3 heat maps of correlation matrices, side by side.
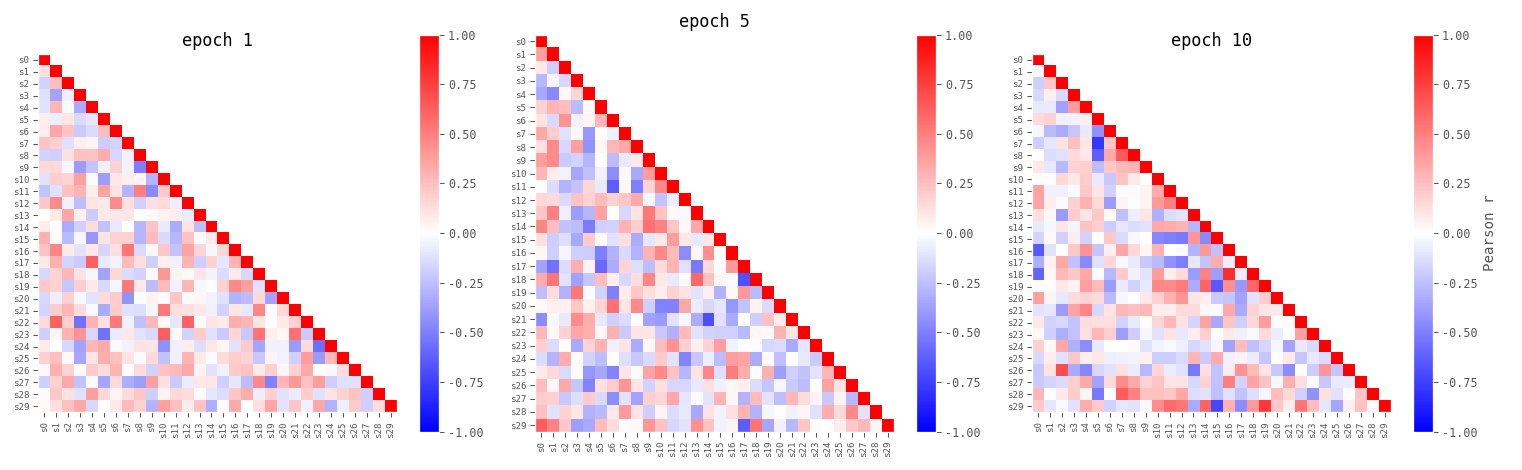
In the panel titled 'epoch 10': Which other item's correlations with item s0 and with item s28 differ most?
s7
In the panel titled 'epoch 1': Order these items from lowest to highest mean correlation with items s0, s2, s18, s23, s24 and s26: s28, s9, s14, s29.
s14, s9, s28, s29
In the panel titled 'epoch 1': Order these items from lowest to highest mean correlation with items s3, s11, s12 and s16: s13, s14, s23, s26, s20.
s14, s20, s13, s23, s26
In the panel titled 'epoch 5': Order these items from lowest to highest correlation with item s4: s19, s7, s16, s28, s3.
s7, s28, s16, s19, s3
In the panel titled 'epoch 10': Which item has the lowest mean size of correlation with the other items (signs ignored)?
s1
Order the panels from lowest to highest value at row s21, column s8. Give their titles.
epoch 1, epoch 5, epoch 10
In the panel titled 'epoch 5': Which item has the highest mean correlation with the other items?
s0
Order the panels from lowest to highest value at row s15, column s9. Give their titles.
epoch 5, epoch 10, epoch 1
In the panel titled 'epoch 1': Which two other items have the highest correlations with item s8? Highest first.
s11, s5
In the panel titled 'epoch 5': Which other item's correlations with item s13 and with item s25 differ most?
s17
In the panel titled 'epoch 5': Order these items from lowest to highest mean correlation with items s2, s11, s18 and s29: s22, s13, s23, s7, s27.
s7, s22, s23, s27, s13
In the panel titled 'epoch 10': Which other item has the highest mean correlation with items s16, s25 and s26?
s18
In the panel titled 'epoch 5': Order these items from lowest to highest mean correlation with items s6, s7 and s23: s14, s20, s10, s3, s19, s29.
s19, s3, s10, s29, s14, s20
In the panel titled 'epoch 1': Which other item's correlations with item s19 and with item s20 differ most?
s7
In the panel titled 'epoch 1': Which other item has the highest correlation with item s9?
s27
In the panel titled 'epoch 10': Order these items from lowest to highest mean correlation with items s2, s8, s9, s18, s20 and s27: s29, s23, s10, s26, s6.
s23, s6, s26, s29, s10
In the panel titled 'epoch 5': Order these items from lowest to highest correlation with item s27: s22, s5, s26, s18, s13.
s26, s5, s13, s22, s18
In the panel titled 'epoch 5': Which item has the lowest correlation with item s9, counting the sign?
s21
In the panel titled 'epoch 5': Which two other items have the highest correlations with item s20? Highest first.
s6, s8
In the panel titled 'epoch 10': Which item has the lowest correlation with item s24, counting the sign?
s4
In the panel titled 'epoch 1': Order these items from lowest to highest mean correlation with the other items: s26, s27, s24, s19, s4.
s24, s27, s4, s19, s26
